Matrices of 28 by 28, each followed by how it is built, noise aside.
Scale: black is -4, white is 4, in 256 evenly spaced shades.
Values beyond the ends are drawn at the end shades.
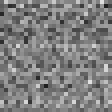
repeating columns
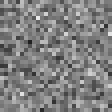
Toeplitz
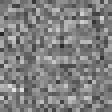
blocks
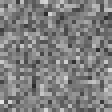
blocks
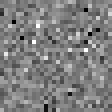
sparse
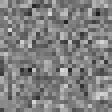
low rank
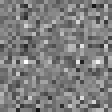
low rank
